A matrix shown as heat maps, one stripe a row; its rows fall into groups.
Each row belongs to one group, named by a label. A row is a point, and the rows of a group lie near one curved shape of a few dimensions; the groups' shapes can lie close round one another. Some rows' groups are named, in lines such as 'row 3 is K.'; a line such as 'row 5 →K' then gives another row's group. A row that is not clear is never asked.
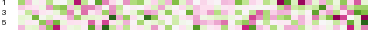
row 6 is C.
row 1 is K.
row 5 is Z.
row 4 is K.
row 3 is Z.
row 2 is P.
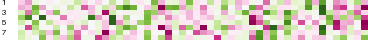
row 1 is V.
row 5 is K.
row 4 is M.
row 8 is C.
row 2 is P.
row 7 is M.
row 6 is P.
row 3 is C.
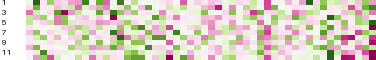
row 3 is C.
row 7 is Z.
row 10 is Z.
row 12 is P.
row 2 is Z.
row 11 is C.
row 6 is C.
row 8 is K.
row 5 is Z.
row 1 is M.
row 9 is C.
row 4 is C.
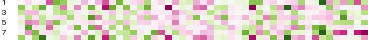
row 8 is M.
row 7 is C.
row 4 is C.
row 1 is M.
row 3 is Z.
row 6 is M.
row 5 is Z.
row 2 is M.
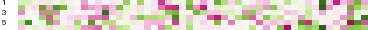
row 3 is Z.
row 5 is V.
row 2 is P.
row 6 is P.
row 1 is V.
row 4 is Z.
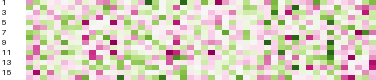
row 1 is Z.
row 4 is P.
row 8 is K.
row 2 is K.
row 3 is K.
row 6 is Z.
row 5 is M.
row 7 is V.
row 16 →K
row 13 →C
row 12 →P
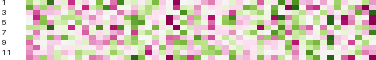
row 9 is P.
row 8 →P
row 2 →K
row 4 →P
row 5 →P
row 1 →M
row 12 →P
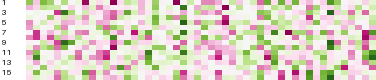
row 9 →M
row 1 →M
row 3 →M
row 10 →C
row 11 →Z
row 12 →Z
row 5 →Z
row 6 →C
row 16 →M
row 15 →M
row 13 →K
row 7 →K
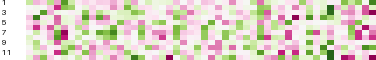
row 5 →K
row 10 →Z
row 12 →P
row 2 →M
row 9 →M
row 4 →M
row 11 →M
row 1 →Z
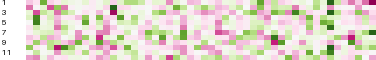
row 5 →M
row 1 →C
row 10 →P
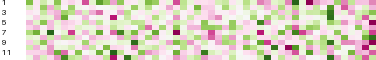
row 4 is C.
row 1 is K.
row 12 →M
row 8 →Z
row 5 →C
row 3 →P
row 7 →M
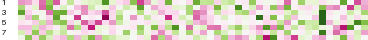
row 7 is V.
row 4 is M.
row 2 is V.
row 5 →P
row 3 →P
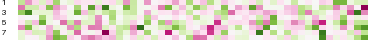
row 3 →V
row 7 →M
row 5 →C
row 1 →Z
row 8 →P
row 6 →Z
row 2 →C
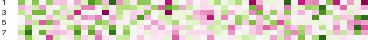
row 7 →M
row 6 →V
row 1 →K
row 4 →Z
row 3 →M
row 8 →M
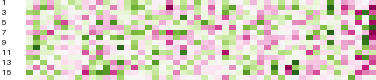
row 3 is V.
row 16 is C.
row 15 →K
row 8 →V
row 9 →V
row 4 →Z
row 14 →K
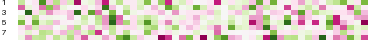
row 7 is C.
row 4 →K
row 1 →C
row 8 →P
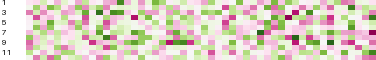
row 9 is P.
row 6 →C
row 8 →K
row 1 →K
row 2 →C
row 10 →C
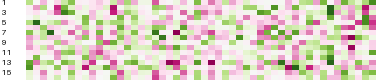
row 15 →Z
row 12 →M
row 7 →M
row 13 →P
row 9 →C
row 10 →P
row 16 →Z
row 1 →Z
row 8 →K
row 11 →P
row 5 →V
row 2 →C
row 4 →V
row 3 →M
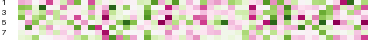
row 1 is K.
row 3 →C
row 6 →M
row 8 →K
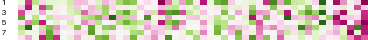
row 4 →K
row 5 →P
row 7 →V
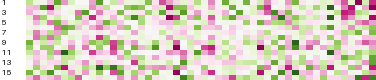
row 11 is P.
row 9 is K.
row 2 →P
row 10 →M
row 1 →V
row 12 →Z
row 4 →P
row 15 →M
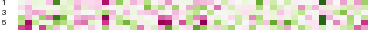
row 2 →Z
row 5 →P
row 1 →M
